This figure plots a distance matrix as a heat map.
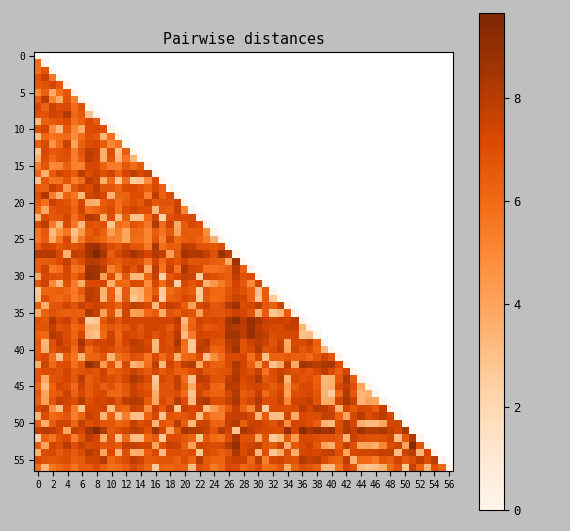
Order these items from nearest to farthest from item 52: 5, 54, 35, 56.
54, 35, 5, 56
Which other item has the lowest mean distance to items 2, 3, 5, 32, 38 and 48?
24
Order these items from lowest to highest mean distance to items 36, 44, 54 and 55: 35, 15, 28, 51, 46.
46, 35, 15, 28, 51
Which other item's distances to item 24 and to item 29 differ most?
12
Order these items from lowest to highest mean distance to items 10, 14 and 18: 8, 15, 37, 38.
15, 37, 38, 8
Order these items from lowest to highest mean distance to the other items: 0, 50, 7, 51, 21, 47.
0, 21, 50, 47, 7, 51
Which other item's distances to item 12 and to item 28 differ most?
26
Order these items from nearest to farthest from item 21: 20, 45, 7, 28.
45, 20, 7, 28
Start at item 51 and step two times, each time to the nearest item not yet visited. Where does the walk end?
4
